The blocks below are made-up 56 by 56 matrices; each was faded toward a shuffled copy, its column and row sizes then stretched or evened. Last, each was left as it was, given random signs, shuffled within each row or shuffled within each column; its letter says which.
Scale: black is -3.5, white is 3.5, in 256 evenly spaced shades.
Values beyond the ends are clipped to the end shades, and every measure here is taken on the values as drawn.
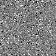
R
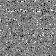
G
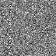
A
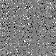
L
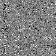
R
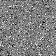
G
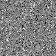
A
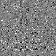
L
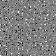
R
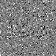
L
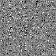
L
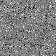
G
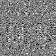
L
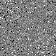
A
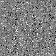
A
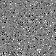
G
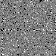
R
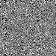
R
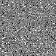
L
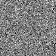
A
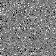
L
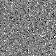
A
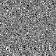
L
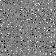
R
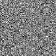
L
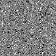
R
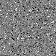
G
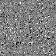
R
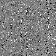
A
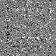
L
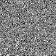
R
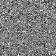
R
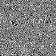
L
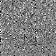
R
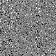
A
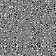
L
